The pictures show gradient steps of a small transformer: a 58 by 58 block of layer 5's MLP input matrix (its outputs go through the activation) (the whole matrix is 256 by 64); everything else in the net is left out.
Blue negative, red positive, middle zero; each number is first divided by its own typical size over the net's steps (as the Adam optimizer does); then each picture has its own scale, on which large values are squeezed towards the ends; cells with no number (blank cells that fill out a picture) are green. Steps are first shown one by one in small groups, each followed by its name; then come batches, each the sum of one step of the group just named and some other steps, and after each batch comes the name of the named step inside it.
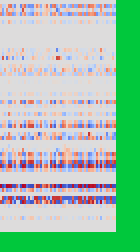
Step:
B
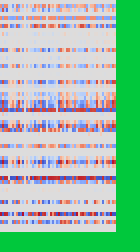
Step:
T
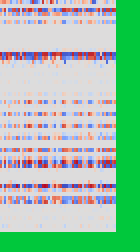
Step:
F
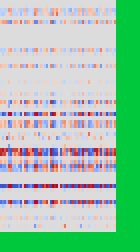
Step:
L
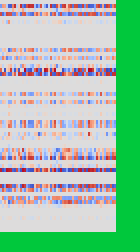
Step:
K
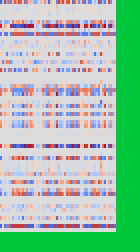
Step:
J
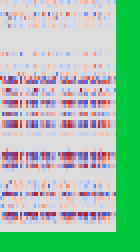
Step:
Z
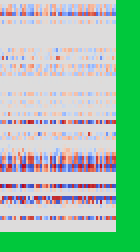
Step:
B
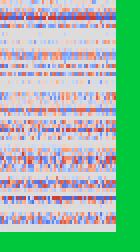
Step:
F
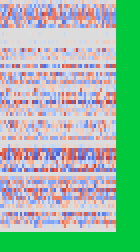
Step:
Z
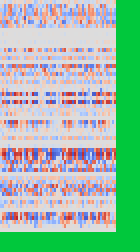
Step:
L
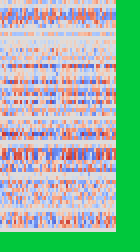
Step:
L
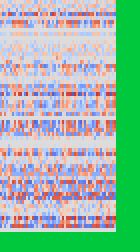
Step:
B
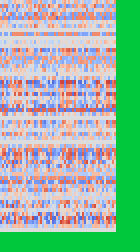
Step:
T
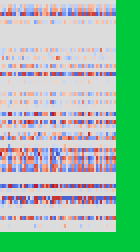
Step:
L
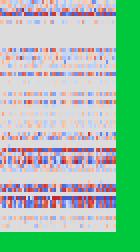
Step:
F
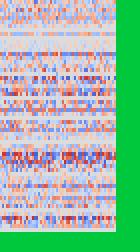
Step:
F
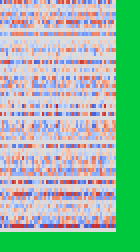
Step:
J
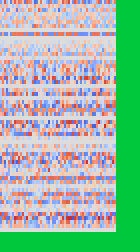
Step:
T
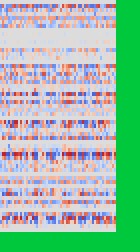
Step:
Z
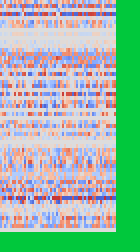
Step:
B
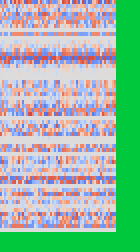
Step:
T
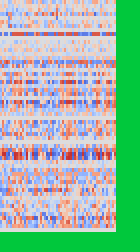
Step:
Z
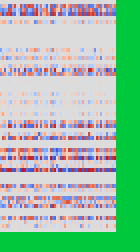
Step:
K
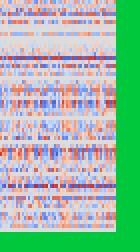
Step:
L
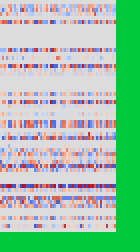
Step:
B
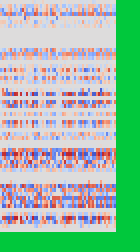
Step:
B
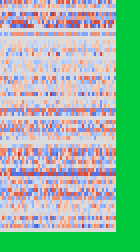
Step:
J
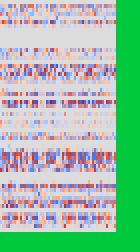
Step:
K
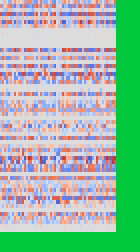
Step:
T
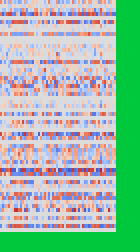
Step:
K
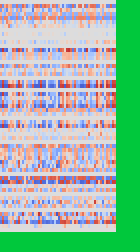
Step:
T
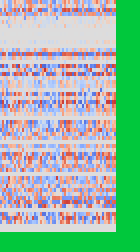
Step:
K
